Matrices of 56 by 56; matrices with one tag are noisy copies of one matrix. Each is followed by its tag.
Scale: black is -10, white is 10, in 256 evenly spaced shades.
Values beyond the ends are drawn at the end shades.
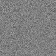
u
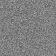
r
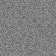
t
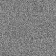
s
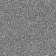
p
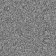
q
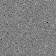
t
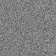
q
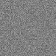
p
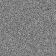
q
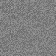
p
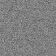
r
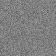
p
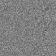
q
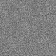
s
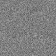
s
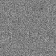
s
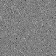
p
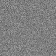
p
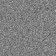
q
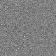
t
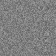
q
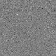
u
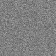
t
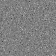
q
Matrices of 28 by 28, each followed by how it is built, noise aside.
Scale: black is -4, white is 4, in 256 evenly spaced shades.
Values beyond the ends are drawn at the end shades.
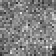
smooth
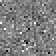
sparse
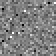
sparse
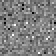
sparse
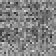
blocks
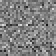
uneven rows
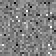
sparse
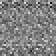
repeating columns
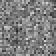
blocks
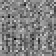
blocks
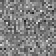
repeating columns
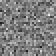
blocks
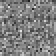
repeating columns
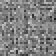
blocks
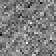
Hankel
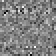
uneven rows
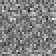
repeating columns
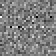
uneven rows
